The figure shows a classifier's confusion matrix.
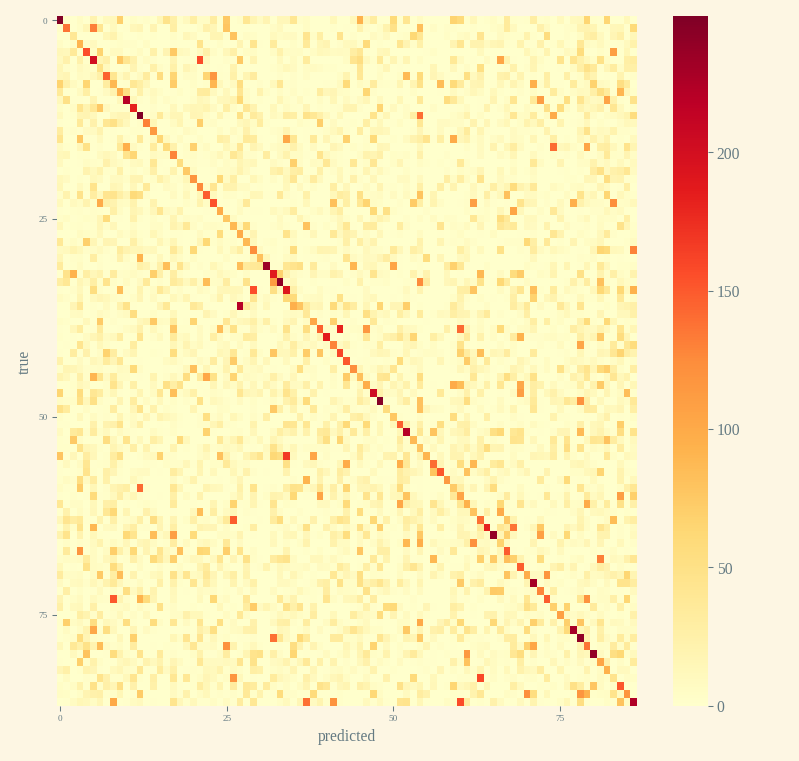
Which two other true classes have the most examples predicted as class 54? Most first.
12, 33
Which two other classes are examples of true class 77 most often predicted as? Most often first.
5, 52
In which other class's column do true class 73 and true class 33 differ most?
8
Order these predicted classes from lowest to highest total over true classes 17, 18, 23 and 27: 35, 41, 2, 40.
2, 40, 35, 41
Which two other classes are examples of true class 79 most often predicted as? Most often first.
25, 71
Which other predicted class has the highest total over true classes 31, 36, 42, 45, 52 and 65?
27
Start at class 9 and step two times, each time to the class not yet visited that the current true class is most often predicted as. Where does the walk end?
80
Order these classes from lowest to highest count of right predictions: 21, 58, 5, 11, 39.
58, 21, 39, 11, 5
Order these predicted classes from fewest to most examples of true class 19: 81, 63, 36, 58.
58, 63, 36, 81
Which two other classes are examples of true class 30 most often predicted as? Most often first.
12, 55
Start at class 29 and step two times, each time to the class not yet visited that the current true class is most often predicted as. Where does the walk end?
60
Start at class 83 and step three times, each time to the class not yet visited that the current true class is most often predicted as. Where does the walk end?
37
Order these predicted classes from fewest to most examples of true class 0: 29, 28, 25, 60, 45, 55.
55, 29, 28, 60, 25, 45
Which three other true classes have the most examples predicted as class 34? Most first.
55, 15, 35
